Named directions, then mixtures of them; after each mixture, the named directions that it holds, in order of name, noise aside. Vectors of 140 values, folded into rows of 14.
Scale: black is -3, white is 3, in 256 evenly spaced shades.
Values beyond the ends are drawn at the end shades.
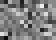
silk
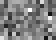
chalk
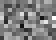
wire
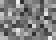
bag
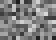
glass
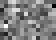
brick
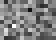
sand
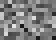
glass, sand, wire.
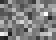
glass, silk.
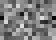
wire.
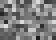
brick, glass.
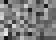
sand, silk.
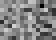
sand, silk.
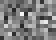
chalk, wire.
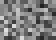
sand.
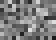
glass.
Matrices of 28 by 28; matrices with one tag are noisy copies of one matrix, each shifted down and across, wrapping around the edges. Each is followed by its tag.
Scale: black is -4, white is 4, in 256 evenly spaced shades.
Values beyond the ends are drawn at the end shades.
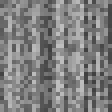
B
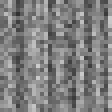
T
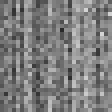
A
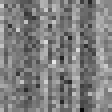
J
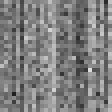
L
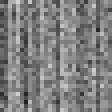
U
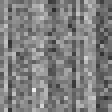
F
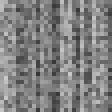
U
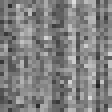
B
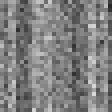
J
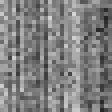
L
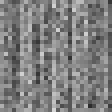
U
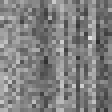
J
